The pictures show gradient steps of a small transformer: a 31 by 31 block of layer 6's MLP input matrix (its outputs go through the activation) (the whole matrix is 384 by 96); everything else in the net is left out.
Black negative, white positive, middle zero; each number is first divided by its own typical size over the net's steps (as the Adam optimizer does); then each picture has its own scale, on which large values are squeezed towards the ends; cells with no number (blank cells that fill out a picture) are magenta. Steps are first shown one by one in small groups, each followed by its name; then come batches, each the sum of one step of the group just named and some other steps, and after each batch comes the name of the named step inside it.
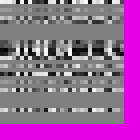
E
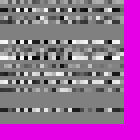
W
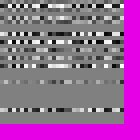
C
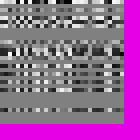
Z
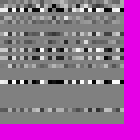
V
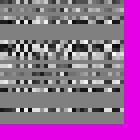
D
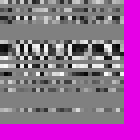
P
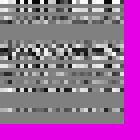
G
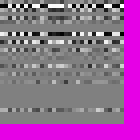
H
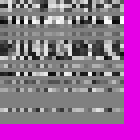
E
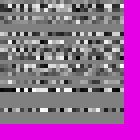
C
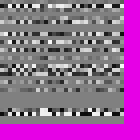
C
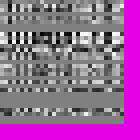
D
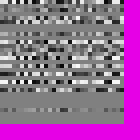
W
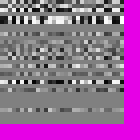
V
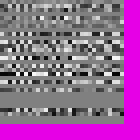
W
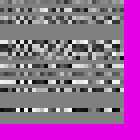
D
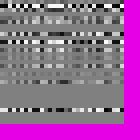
H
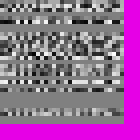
D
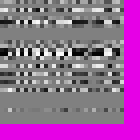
G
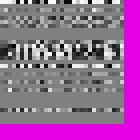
G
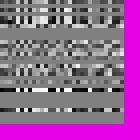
D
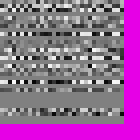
V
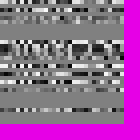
P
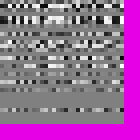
C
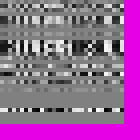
P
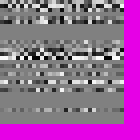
W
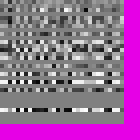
P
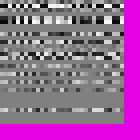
H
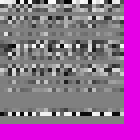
Z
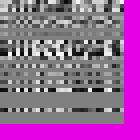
Z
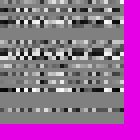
W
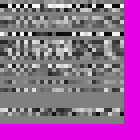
H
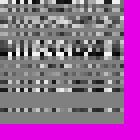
Z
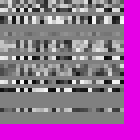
V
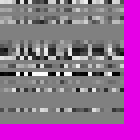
E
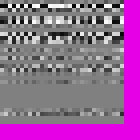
H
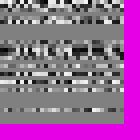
E
